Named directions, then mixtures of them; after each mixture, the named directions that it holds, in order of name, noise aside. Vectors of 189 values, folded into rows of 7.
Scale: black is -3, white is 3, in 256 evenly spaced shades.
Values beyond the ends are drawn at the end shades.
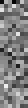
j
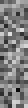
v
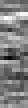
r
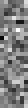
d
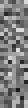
d, v.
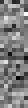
j, r.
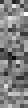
j, r.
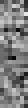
d, j, r.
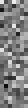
j.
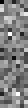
j, r, v.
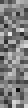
v.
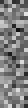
d, j, v.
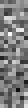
d, r, v.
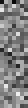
j.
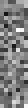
d, v.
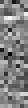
d, j, r.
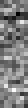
d, j, r.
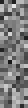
j, v.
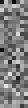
j, v.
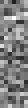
d, j, r.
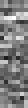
d, r.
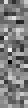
d, j.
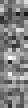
d, r, v.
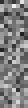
j, v.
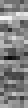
r.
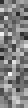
j, v.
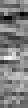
r.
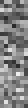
j, r, v.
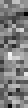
j, r, v.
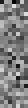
j.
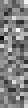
d.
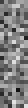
v.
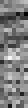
r, v.
